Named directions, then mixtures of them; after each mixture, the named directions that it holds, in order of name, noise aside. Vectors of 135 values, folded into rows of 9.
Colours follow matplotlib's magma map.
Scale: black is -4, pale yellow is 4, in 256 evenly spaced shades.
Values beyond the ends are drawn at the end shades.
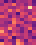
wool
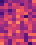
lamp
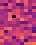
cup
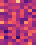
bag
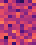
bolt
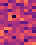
cup.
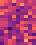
cup, lamp, wool.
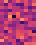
cup, wool.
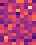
bolt, wool.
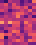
bag, bolt, lamp.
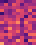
bag, lamp, wool.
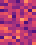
bag, cup.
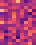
bag.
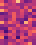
bag.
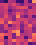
bolt, lamp.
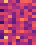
bag, bolt, wool.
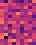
bolt.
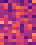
bolt, lamp.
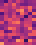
bag, lamp, wool.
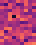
cup.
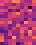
bag, wool.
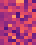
bag, bolt, cup.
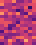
bolt, lamp, wool.
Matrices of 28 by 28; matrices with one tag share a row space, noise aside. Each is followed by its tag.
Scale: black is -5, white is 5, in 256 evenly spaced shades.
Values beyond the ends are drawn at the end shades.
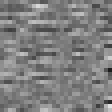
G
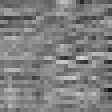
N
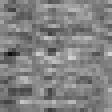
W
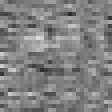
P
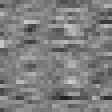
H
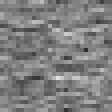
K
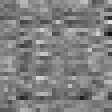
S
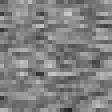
K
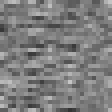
P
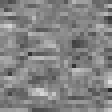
G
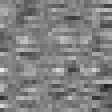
H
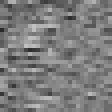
P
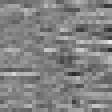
N
